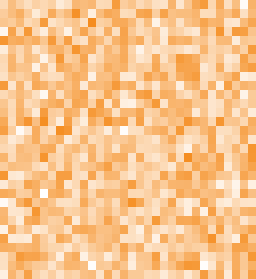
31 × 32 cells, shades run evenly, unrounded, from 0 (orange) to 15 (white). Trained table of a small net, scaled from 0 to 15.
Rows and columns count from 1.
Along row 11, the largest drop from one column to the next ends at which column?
7
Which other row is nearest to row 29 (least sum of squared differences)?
30
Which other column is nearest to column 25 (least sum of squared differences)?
15
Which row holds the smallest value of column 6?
14
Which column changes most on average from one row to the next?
1
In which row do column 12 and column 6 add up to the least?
3
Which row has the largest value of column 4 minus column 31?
27
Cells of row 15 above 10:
10
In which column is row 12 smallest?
20
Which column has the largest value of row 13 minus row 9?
25
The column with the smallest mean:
32
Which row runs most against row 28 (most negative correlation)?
12
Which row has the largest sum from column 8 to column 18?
29
